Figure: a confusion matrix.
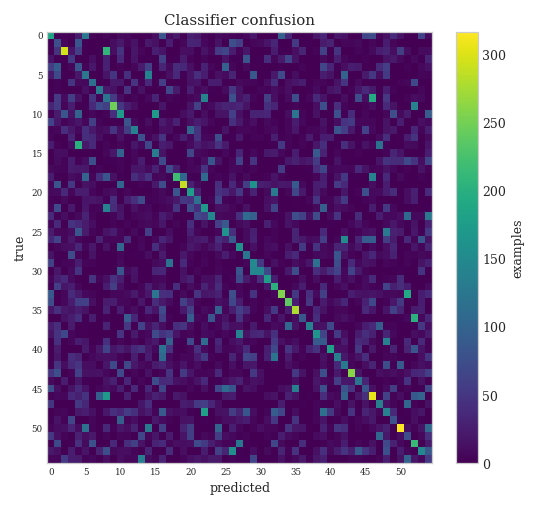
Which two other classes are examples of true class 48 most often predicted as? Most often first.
22, 39
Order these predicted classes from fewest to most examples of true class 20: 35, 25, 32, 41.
41, 25, 35, 32
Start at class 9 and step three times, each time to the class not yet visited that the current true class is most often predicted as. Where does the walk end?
10
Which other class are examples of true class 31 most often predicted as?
27
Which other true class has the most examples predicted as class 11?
36
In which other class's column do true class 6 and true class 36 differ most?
52
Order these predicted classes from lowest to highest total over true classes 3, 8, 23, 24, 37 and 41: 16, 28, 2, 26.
2, 26, 16, 28
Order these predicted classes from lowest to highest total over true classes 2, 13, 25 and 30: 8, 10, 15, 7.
7, 15, 10, 8
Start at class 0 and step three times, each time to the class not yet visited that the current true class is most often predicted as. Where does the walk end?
4
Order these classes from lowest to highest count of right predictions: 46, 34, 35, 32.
32, 34, 35, 46
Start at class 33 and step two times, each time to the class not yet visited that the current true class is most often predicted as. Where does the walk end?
47
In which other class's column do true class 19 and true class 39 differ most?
29
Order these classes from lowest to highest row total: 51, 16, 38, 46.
51, 16, 38, 46
